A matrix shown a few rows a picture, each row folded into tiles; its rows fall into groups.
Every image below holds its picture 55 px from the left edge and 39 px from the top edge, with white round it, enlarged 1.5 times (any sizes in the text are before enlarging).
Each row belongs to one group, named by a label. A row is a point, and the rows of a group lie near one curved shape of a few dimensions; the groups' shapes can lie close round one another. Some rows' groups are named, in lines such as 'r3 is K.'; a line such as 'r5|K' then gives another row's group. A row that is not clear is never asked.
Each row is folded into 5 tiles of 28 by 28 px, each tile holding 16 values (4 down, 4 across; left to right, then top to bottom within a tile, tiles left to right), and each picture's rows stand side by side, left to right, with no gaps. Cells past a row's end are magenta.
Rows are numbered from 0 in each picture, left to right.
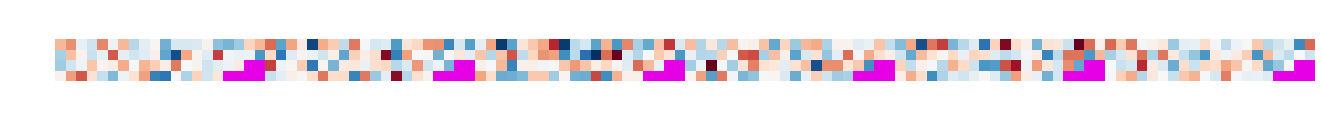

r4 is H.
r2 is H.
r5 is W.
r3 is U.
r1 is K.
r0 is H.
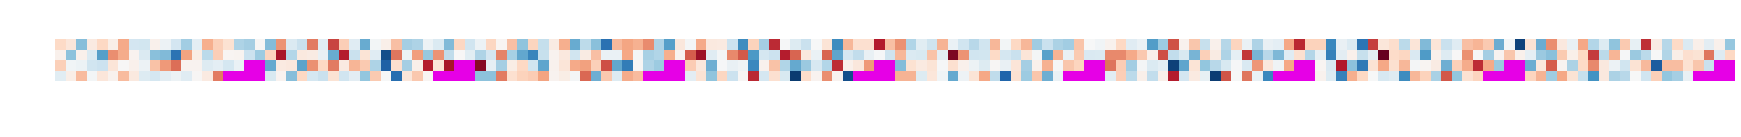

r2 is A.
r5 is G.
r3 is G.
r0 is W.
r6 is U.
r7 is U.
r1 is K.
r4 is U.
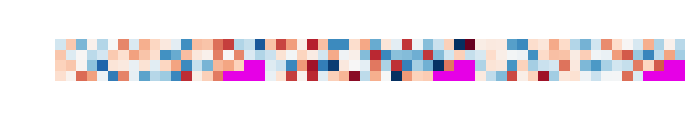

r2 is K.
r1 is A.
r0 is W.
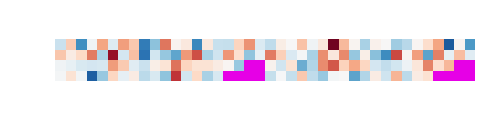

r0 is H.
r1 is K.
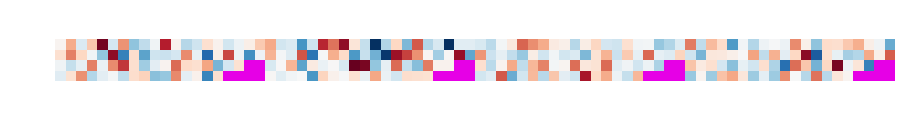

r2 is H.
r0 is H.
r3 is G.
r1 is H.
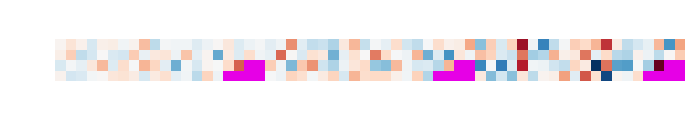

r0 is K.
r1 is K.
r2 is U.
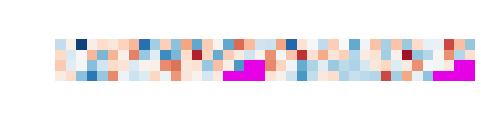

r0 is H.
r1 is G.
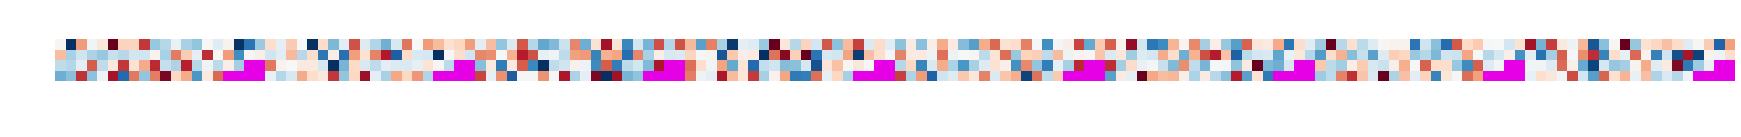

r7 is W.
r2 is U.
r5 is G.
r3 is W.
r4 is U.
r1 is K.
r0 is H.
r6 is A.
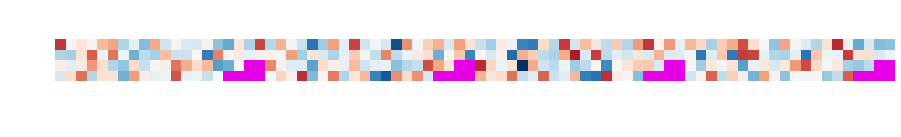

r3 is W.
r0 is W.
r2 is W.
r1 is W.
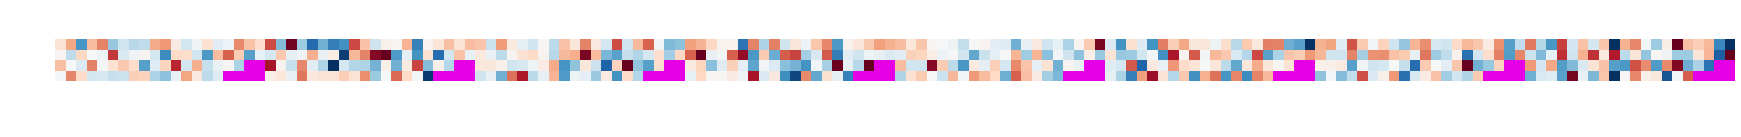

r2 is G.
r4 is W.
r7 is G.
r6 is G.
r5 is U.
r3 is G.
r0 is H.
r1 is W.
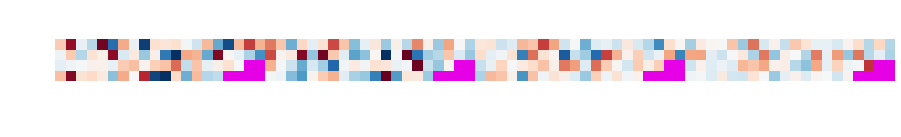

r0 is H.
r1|G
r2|H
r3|K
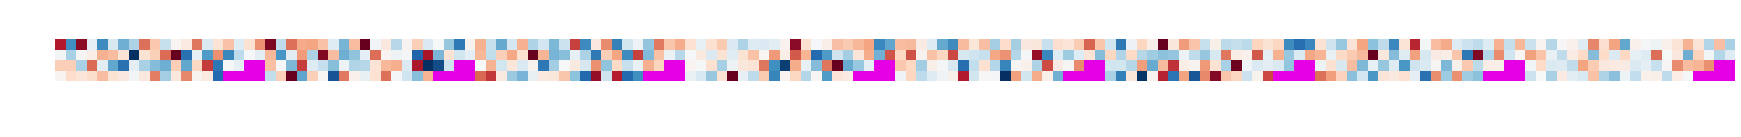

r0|W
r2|U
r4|G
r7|K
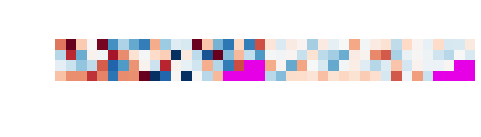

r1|K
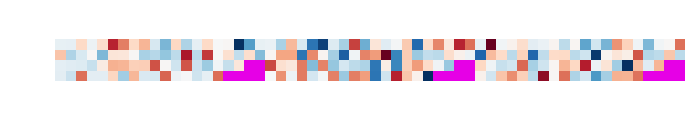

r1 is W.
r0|H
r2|A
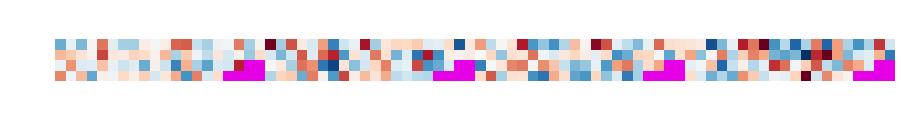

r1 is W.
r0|U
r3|H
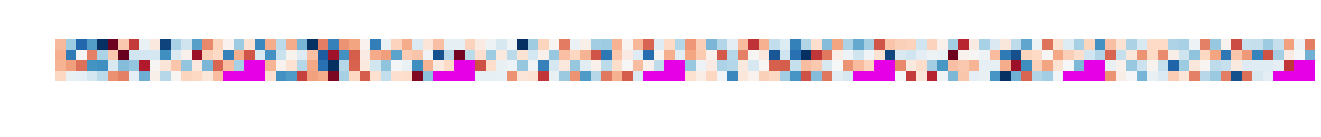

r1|K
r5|U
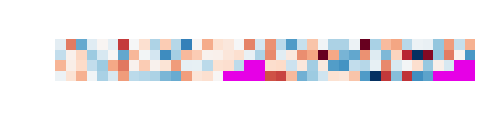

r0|W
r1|U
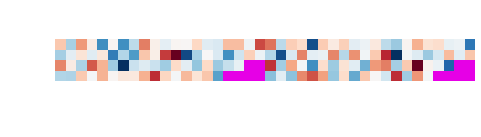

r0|K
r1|G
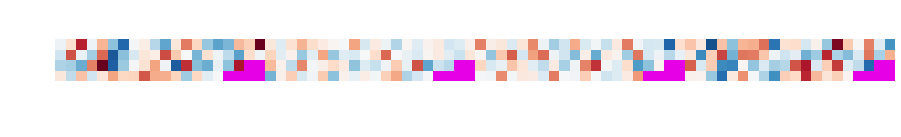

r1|K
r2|W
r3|G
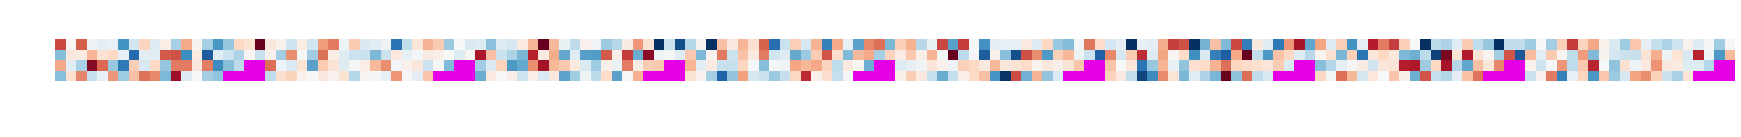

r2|K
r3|H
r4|H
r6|H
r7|H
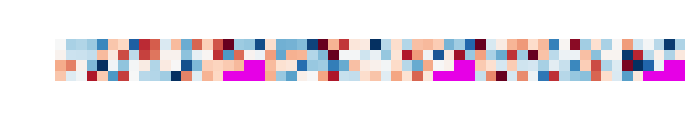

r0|W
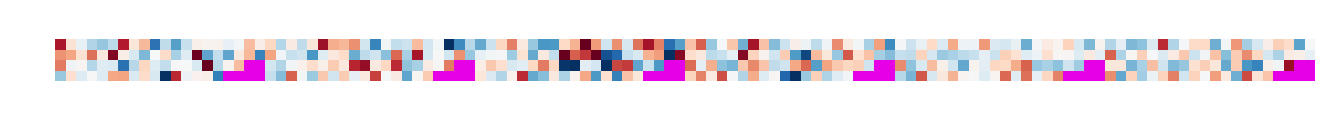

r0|G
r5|U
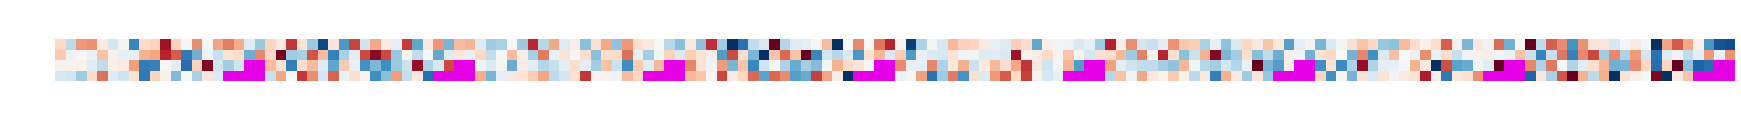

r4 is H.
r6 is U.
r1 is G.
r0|G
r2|U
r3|W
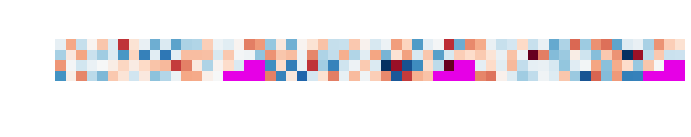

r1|U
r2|U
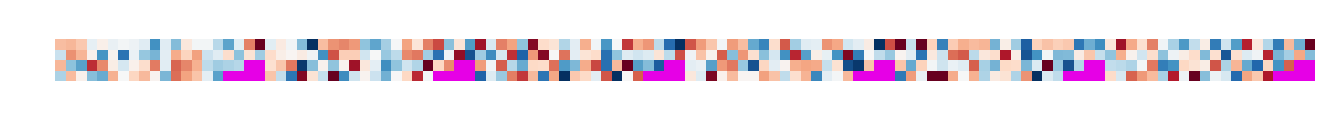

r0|W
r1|K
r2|G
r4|G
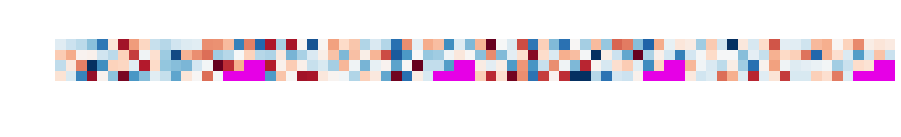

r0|K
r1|G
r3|K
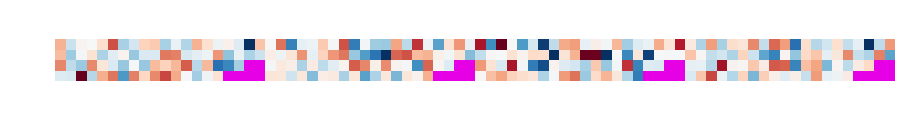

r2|W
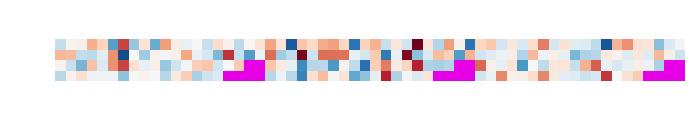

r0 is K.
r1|G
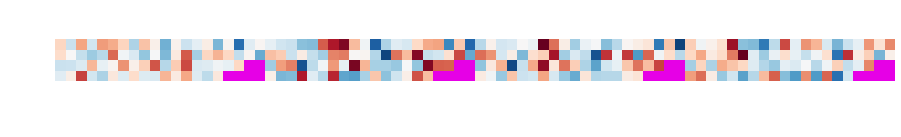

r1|K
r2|K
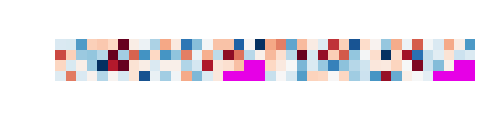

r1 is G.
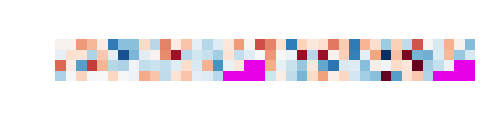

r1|G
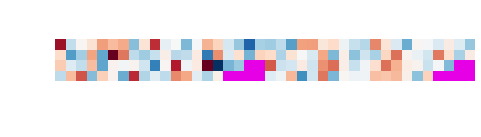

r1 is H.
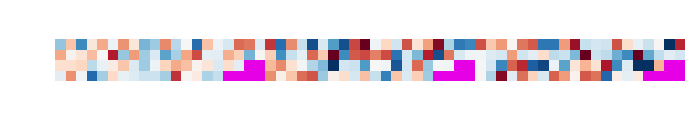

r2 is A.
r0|H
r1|W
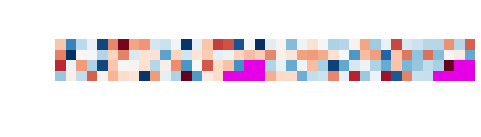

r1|U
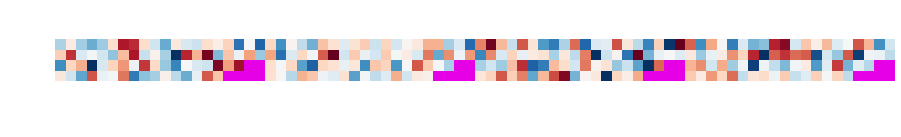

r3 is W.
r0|K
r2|A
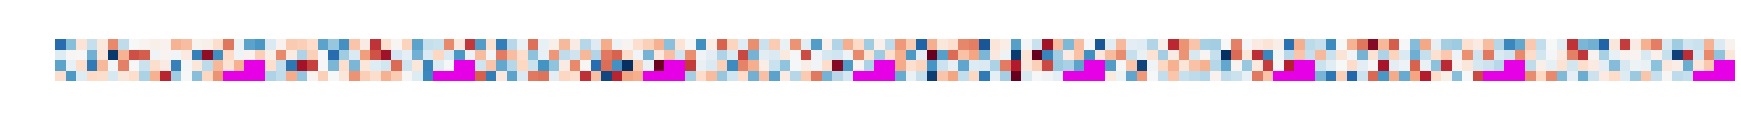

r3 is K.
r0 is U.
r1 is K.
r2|U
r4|G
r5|K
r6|H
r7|U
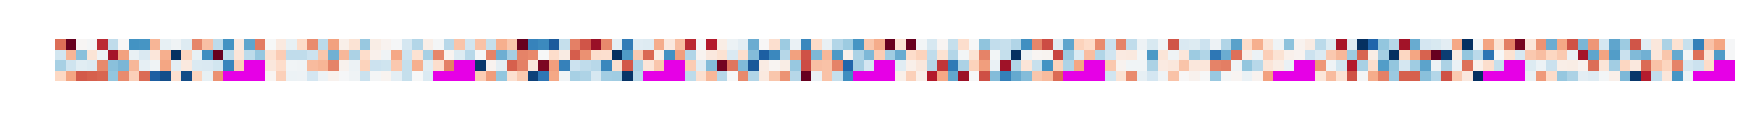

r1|K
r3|W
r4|A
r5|W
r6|W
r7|H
